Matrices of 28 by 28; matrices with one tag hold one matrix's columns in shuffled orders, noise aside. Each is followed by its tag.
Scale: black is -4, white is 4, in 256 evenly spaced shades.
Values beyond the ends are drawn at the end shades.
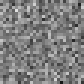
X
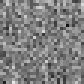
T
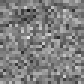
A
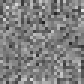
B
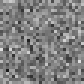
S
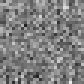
T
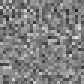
A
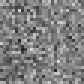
S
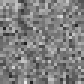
T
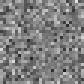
S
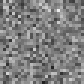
X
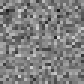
A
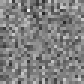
B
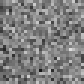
S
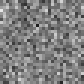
X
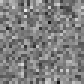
B
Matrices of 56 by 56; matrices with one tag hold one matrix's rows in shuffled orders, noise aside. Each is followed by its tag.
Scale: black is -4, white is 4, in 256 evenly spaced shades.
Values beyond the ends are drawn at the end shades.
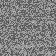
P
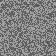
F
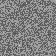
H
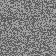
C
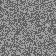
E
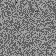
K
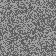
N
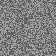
F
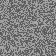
N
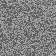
C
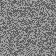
N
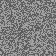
F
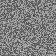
C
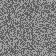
K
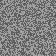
E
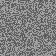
H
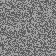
H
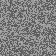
N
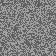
E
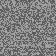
P
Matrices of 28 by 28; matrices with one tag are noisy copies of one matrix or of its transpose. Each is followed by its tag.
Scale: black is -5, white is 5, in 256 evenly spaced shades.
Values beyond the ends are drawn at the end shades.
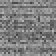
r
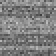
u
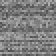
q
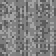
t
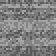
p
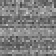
t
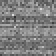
t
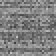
r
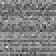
q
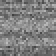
p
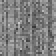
r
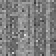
u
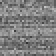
t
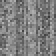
t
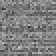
q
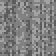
q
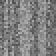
p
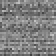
q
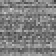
r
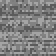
q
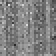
u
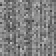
q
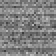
r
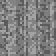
t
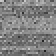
u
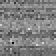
p
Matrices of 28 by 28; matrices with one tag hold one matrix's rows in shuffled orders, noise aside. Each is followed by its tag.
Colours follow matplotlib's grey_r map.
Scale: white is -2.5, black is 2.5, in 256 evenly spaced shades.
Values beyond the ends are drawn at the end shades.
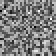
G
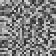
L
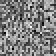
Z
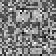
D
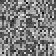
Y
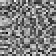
L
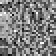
L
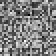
D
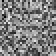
D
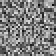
Z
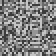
D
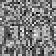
G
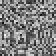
Y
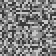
D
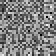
Z
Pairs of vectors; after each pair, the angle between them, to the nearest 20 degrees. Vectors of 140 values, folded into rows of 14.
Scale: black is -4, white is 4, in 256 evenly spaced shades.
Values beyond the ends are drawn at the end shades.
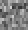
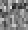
20 degrees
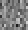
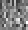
40 degrees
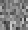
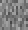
120 degrees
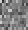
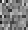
160 degrees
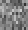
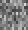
160 degrees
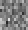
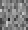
160 degrees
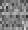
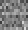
20 degrees
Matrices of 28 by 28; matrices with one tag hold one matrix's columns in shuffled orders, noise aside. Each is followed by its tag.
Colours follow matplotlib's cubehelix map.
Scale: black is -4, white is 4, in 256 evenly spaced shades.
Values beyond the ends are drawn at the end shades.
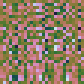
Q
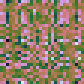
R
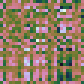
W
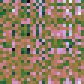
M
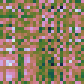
W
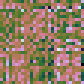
W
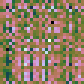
W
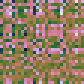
M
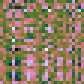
W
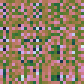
Q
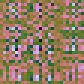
Q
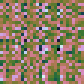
Q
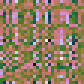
R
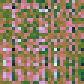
W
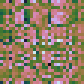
R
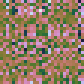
M
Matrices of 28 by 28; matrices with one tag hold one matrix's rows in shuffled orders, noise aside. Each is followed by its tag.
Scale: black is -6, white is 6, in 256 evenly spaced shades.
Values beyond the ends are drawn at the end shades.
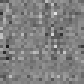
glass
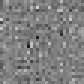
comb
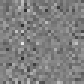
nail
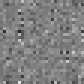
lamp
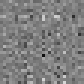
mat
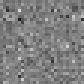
lamp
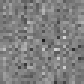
mat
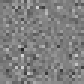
nail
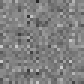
comb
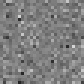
lamp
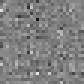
comb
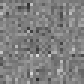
comb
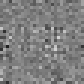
glass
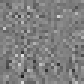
nail
